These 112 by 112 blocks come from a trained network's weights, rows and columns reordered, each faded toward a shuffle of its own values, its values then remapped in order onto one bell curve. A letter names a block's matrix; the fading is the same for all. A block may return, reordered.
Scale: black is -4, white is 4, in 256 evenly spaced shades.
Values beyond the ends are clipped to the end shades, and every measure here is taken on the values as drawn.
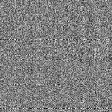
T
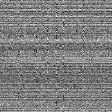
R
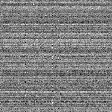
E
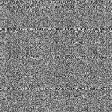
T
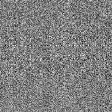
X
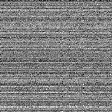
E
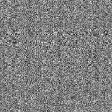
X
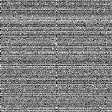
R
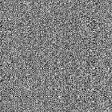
X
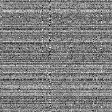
R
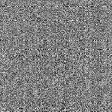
T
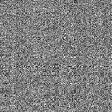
X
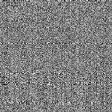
T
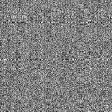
X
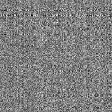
T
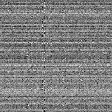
R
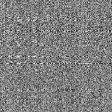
T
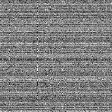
R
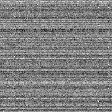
E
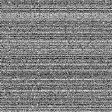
E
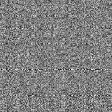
T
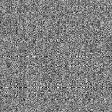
T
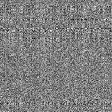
T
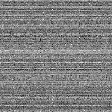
E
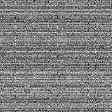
R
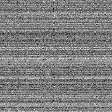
E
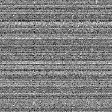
E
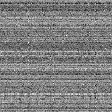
E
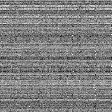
E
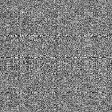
T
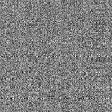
X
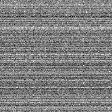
E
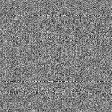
T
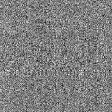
X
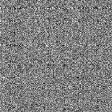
X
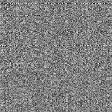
T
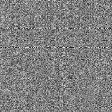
T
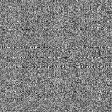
T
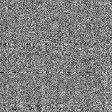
T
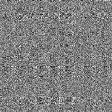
X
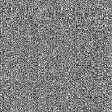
X
